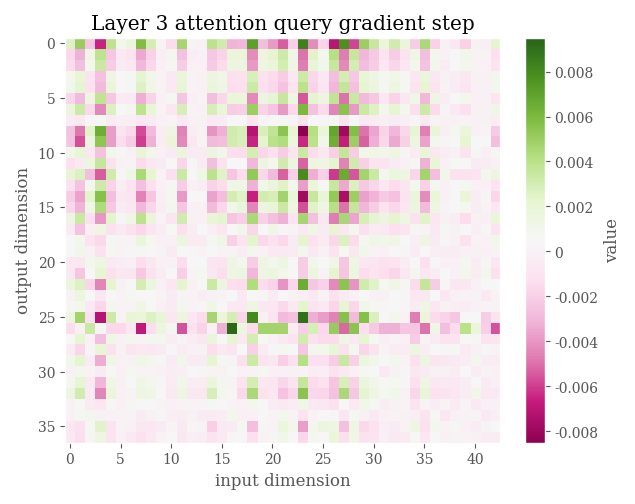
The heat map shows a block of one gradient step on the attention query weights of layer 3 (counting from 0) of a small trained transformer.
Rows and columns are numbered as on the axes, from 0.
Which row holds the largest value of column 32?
0
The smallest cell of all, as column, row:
23, 8
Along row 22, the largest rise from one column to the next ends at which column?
27
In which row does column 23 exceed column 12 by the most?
25
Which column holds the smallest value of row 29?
3
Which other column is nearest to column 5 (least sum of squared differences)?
33
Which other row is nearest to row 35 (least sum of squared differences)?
28
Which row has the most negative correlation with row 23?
17
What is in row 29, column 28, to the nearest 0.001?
-0.002
